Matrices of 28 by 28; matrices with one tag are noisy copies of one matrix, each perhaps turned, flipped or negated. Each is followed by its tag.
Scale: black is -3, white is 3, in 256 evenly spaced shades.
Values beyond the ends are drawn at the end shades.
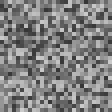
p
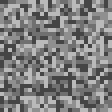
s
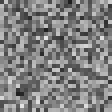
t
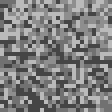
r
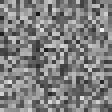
p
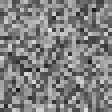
p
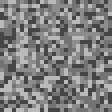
s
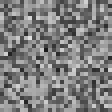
p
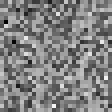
t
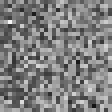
r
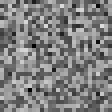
s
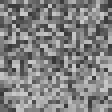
r
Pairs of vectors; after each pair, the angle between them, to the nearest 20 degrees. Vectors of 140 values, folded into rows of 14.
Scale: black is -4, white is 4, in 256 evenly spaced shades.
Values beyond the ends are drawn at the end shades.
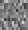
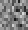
60 degrees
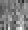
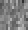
40 degrees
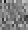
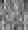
120 degrees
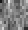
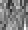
140 degrees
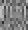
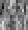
120 degrees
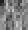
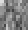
160 degrees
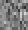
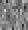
60 degrees
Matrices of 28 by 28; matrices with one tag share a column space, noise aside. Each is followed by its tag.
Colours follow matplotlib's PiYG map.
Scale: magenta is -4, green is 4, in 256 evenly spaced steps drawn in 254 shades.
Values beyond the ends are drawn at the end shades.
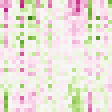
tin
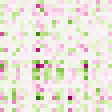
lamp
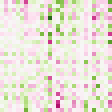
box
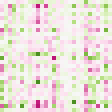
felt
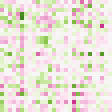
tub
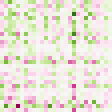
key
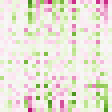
box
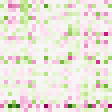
key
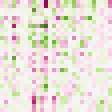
tin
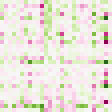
key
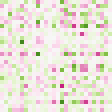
tub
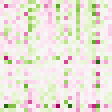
key
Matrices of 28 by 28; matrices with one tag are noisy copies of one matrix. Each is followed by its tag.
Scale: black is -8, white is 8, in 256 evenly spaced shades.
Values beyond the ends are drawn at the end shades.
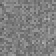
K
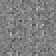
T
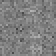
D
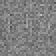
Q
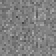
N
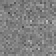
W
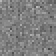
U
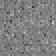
W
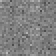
U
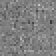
N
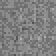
N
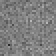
W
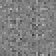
T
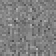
T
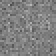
Q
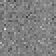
K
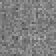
N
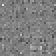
D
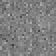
Q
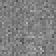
D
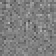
Q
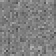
D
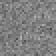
N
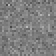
Q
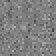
K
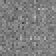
N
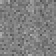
U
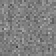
K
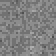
D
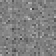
T
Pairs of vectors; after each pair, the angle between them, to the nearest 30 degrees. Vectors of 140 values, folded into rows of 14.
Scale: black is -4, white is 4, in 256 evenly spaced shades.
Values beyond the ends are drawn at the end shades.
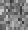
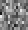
120 degrees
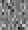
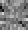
120 degrees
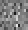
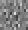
150 degrees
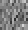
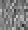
150 degrees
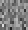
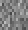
60 degrees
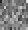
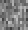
60 degrees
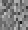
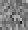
60 degrees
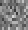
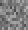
30 degrees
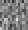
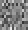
120 degrees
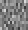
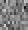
30 degrees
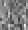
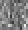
30 degrees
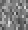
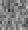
120 degrees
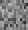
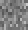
150 degrees
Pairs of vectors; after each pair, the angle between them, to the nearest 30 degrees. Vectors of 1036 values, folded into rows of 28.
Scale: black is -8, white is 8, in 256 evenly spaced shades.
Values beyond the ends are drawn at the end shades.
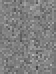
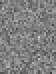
90 degrees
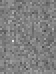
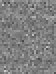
90 degrees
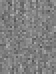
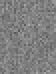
60 degrees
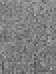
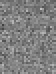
120 degrees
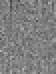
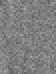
120 degrees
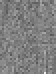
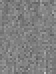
30 degrees
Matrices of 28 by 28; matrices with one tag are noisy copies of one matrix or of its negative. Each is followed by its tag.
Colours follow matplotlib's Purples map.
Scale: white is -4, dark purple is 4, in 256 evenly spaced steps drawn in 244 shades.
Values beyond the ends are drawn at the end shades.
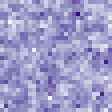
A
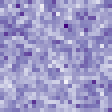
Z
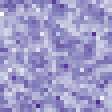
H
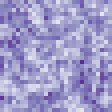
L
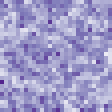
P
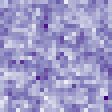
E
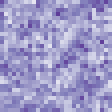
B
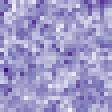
B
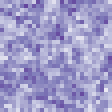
Z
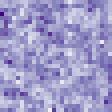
E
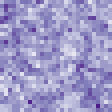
L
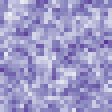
B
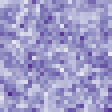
E
